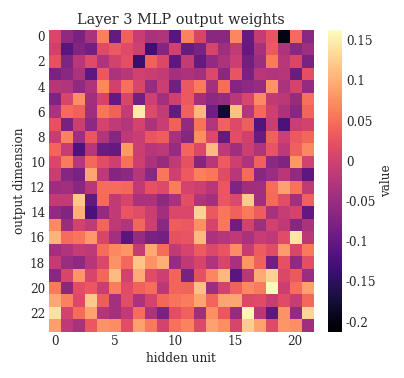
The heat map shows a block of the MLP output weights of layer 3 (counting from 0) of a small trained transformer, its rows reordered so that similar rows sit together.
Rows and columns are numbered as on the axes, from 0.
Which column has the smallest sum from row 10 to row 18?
1
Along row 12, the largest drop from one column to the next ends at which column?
15
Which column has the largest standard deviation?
16
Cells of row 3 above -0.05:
16
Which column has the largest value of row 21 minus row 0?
19
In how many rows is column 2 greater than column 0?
7
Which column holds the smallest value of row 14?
3
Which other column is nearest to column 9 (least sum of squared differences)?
8
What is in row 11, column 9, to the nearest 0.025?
0.05
